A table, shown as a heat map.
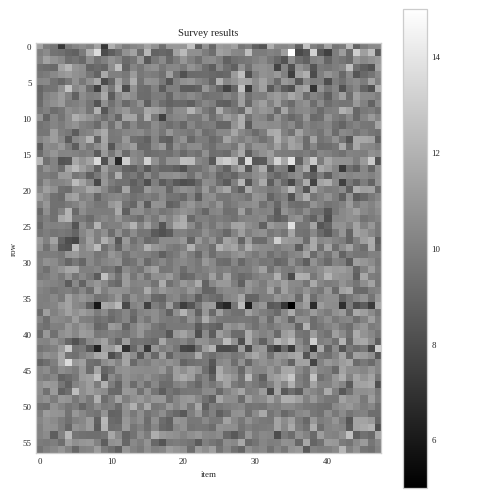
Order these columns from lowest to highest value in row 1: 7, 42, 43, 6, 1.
43, 6, 1, 42, 7
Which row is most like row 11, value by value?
15
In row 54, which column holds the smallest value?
33
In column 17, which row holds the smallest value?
10
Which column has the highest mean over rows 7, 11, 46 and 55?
35
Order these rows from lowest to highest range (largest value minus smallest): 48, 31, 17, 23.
31, 23, 48, 17
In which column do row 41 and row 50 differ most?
38
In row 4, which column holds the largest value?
28
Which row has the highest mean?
16
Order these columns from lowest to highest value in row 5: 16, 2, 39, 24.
24, 2, 39, 16
